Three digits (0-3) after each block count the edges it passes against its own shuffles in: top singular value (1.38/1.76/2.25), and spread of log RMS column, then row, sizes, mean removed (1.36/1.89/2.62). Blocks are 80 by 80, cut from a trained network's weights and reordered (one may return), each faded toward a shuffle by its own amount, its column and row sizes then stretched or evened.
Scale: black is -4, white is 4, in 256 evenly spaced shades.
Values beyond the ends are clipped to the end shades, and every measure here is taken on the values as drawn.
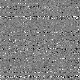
1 1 3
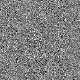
1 2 0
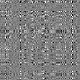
3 3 3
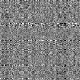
3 0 3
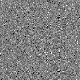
2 1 0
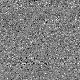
1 0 1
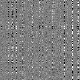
3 3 1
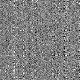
2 2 1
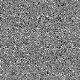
1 1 1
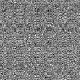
3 2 0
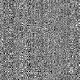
2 2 0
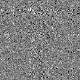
1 2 2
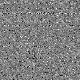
1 0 2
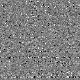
1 1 2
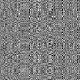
3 3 1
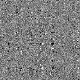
1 2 1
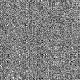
2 0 1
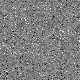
0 2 0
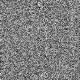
0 2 1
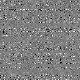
0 2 3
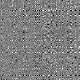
3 3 2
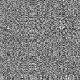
3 2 1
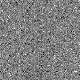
0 1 1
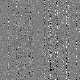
1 3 0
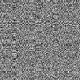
3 0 1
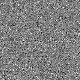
0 0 1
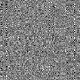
2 2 1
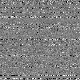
2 0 3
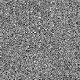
1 1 0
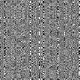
3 3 1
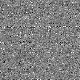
1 1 2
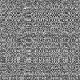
3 1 2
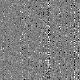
2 3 0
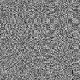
3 0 1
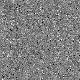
0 1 0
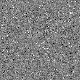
0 1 1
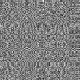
3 1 0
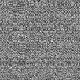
3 0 1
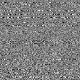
2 0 3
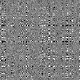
3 3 2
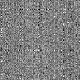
2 2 1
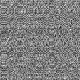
3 0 0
